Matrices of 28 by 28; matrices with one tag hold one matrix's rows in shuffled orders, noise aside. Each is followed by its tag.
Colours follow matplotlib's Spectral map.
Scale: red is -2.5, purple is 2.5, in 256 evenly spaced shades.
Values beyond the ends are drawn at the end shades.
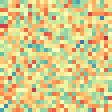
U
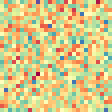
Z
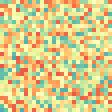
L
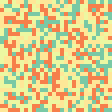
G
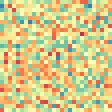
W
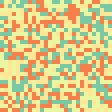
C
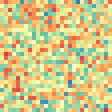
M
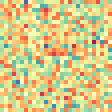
W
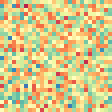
Z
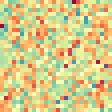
U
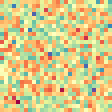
M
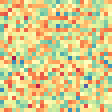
C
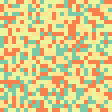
G
